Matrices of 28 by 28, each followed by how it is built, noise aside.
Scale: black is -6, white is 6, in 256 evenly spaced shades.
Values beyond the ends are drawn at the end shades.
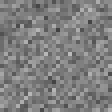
Hankel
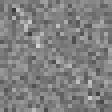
banded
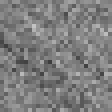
Toeplitz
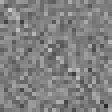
diagonal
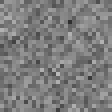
Hankel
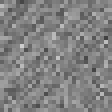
Hankel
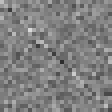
diagonal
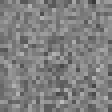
blocks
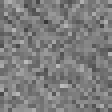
Toeplitz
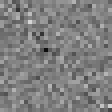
banded
